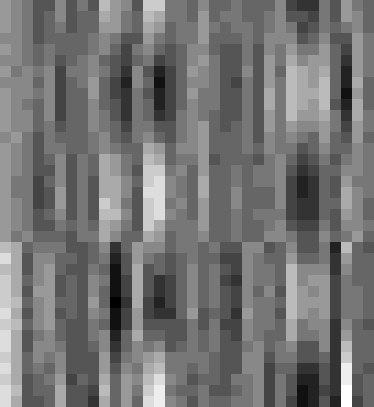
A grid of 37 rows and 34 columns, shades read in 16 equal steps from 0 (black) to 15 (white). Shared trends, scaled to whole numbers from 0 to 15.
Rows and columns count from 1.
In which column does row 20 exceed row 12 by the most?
15
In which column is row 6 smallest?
32
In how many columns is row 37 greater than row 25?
15
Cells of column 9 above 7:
11
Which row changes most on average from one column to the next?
37
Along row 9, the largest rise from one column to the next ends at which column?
33
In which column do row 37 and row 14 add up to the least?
28
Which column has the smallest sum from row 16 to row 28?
31
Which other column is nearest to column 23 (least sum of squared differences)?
5
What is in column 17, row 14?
8
